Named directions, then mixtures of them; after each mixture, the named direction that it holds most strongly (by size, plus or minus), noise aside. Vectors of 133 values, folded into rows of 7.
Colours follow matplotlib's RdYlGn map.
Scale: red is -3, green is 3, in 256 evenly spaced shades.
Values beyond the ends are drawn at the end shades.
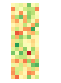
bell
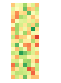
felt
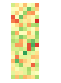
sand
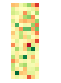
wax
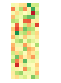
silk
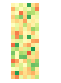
bell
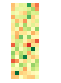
wax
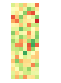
sand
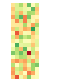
bell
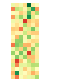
bell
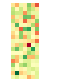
wax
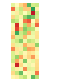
silk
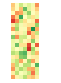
felt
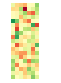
silk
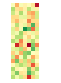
sand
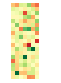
wax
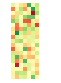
silk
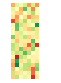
felt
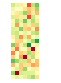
wax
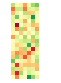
wax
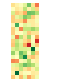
wax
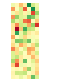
silk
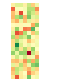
bell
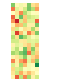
bell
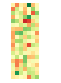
silk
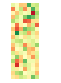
silk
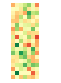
felt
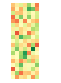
bell
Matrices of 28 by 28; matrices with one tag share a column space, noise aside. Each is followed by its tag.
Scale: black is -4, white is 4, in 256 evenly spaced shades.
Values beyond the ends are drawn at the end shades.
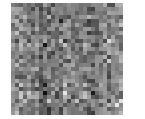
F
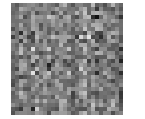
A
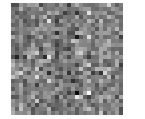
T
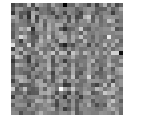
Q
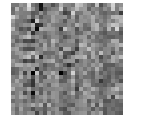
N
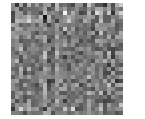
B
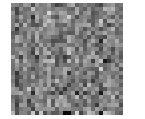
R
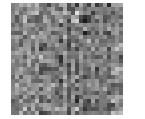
B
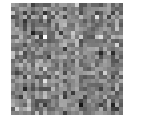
A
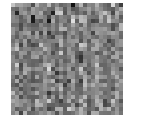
B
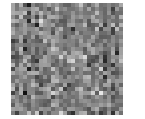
R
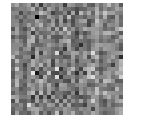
T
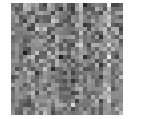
N
